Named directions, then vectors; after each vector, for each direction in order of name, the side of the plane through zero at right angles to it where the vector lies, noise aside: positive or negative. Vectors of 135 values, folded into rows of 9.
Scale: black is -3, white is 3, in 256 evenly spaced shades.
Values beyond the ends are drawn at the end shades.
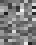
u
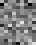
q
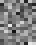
positive, negative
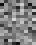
positive, positive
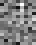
positive, positive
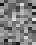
positive, positive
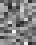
negative, positive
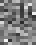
negative, negative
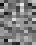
positive, positive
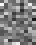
negative, negative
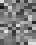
positive, negative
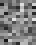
positive, positive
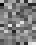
positive, negative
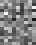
negative, negative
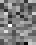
positive, negative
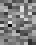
negative, positive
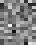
positive, negative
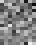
positive, negative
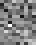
positive, negative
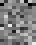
positive, negative
